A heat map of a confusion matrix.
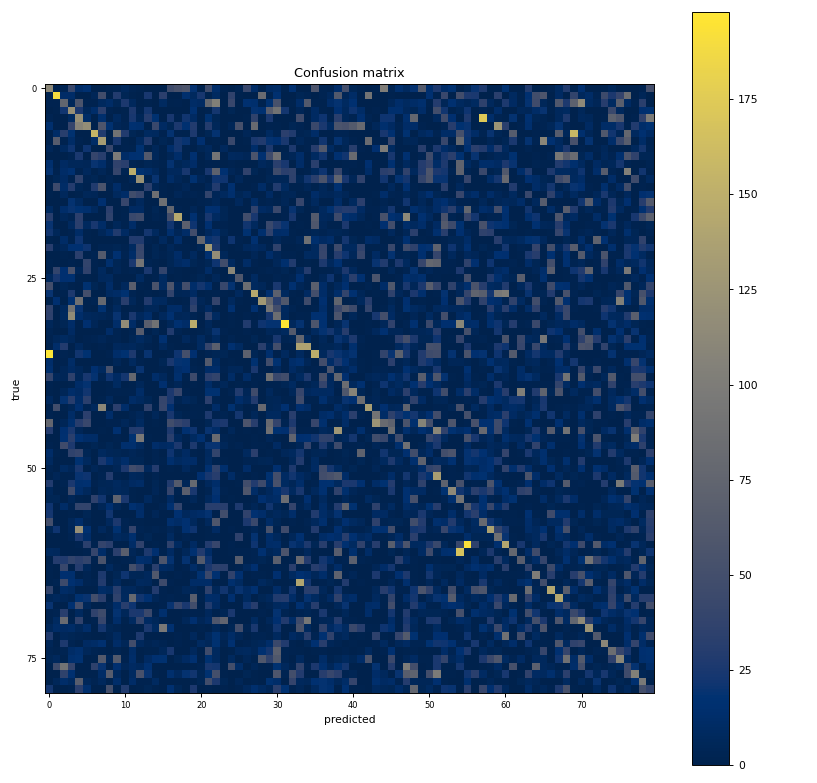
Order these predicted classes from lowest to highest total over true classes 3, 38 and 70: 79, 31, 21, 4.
79, 21, 4, 31
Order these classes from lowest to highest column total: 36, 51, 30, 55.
36, 55, 51, 30
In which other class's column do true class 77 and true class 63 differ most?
51
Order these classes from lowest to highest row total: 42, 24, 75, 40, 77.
24, 42, 40, 75, 77
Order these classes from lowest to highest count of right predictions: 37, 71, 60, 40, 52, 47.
37, 52, 47, 40, 71, 60
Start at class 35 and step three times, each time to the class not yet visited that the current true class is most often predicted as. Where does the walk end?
43
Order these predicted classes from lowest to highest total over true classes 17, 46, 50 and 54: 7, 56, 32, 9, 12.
7, 56, 9, 32, 12
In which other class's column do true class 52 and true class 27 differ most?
60
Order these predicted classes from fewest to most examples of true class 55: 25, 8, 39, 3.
3, 8, 25, 39
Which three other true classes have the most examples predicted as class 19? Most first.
31, 52, 67
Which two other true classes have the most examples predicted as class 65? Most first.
7, 33
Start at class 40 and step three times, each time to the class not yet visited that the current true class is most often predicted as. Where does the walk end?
15
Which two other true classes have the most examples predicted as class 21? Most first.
2, 36
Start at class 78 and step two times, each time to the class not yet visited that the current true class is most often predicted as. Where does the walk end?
57
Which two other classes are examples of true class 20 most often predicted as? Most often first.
34, 72
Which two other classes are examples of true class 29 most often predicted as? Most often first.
3, 39
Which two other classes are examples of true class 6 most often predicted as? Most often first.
69, 9
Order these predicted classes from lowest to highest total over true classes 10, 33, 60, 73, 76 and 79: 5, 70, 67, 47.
5, 67, 70, 47
